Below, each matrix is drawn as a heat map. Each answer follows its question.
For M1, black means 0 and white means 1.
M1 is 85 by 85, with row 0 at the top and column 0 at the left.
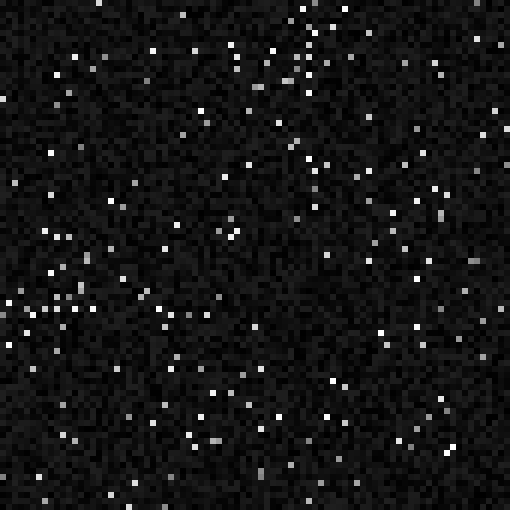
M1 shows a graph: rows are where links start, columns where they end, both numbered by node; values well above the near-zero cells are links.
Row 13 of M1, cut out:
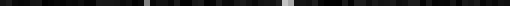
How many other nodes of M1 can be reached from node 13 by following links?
5
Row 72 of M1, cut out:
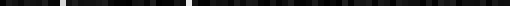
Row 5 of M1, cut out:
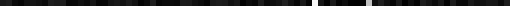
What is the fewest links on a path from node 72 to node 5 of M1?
3
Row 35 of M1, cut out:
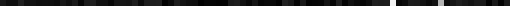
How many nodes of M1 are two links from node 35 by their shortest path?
5
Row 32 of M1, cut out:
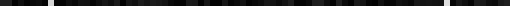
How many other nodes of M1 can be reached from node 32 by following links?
11
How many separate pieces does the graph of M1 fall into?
9
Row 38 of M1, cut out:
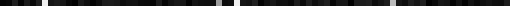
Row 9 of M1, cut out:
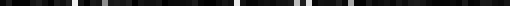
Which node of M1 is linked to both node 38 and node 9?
node 39
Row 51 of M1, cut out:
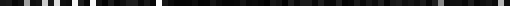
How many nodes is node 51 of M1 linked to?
8
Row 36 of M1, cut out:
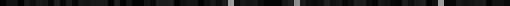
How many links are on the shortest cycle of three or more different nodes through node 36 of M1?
5
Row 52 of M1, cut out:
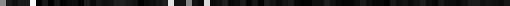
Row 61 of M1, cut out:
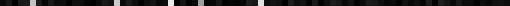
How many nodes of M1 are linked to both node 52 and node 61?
2
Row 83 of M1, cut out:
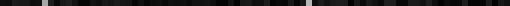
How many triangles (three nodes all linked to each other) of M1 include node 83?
1
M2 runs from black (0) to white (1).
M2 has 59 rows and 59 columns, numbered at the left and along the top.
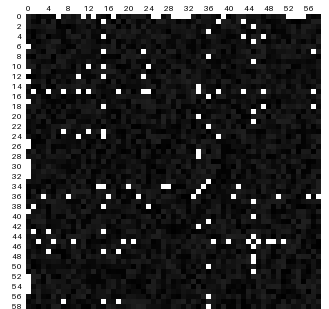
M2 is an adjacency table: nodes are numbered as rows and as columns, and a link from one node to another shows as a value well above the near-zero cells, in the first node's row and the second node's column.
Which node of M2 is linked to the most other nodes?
node 0
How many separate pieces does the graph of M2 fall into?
4
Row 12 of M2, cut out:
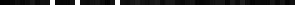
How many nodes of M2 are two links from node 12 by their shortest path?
10
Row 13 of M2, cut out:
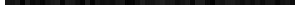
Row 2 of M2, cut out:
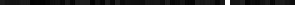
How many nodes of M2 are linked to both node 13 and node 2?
0
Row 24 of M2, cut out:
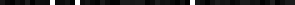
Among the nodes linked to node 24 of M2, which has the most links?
node 15
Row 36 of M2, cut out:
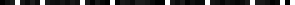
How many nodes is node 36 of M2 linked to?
9
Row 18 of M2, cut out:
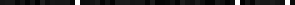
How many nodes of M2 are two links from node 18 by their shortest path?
10
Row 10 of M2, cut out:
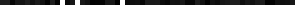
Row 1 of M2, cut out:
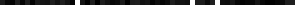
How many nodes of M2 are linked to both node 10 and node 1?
1
